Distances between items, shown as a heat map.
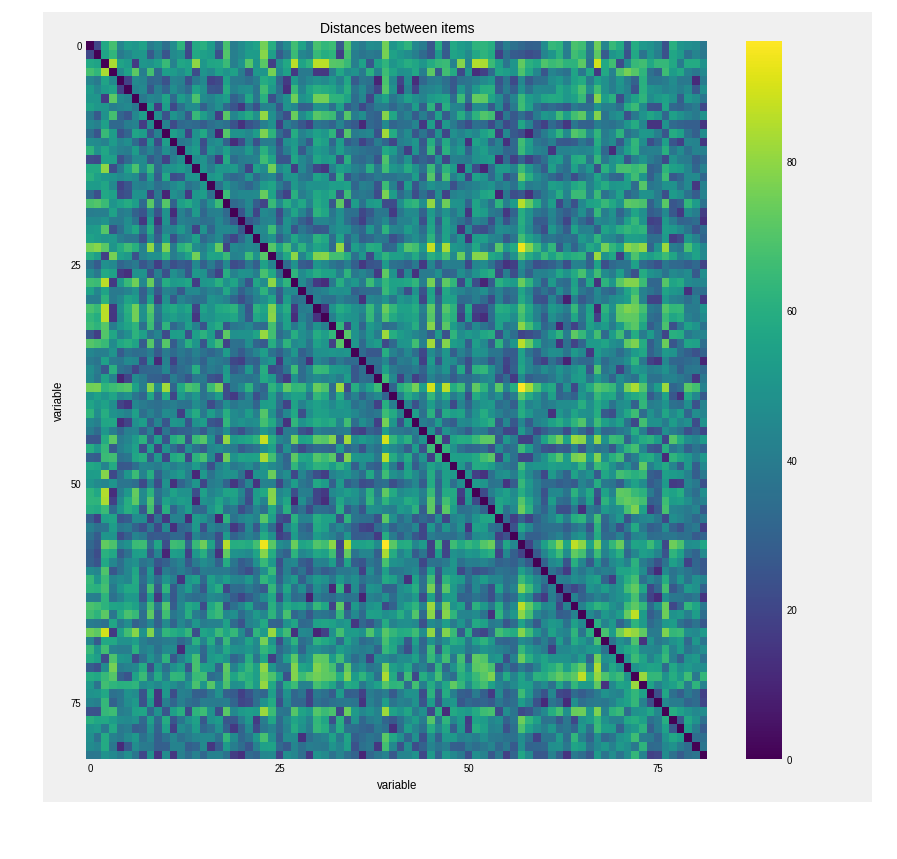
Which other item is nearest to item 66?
35
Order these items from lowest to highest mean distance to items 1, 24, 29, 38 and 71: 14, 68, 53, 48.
68, 48, 53, 14
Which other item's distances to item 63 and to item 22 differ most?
29
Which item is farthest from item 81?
72
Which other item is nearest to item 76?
47
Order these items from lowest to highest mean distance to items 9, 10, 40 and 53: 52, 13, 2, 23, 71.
13, 52, 23, 71, 2
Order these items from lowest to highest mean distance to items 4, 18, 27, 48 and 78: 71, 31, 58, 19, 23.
19, 23, 31, 58, 71
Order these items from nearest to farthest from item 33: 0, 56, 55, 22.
0, 56, 55, 22
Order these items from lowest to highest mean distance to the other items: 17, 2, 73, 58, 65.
17, 58, 65, 73, 2
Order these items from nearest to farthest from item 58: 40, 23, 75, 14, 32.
75, 14, 40, 32, 23
